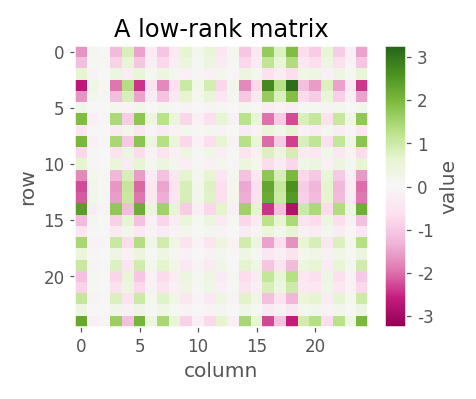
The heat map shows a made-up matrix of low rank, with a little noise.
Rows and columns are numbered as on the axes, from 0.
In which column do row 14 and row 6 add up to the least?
18
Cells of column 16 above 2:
3
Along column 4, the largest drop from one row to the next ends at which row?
14
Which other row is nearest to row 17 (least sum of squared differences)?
22
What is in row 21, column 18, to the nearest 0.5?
1
